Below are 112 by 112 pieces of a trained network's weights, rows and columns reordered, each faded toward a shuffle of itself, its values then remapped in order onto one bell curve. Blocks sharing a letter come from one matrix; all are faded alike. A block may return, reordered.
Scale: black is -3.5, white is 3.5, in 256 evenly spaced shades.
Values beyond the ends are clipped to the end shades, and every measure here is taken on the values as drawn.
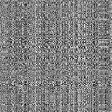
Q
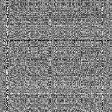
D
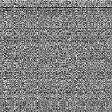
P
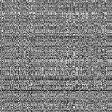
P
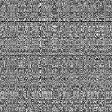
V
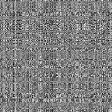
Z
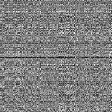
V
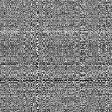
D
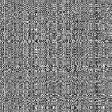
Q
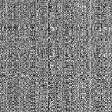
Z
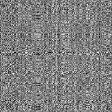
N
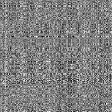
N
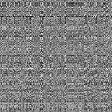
D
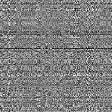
V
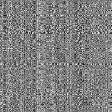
Z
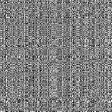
Q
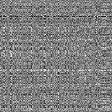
D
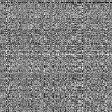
D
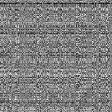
P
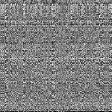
P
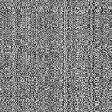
Z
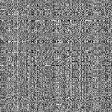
Z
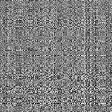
N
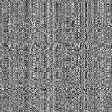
Q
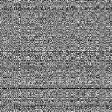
V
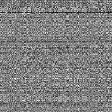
V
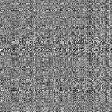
N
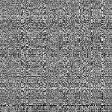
D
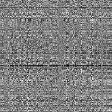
V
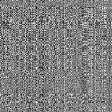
Q
